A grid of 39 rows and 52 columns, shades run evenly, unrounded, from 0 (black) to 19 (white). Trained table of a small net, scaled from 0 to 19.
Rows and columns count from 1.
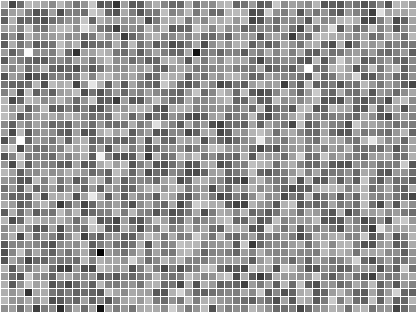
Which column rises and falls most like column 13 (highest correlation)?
34
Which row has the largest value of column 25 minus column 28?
20
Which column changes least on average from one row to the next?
18
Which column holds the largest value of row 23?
46
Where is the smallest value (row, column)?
32, 13
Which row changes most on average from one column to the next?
36
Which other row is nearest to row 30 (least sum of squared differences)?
24
